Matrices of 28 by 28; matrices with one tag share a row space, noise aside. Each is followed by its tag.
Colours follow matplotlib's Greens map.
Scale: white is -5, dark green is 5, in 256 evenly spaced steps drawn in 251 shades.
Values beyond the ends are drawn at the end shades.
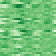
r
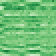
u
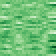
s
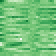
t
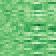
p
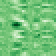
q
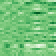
p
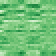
u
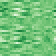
r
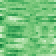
t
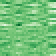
s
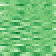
r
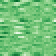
r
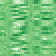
q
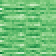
u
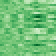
p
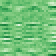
s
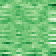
s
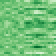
p
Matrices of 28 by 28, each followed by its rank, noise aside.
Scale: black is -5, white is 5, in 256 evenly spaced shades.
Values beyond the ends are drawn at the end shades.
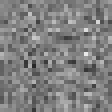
six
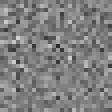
seven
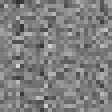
five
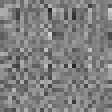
four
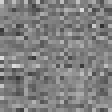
four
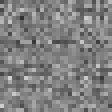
seven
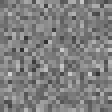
seven
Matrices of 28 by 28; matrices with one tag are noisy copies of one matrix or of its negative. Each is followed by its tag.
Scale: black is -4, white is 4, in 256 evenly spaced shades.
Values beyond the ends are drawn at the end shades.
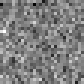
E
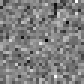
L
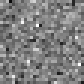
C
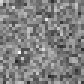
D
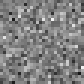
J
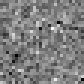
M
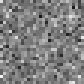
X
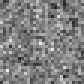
L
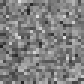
M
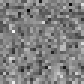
J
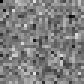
X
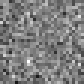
C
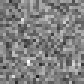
C
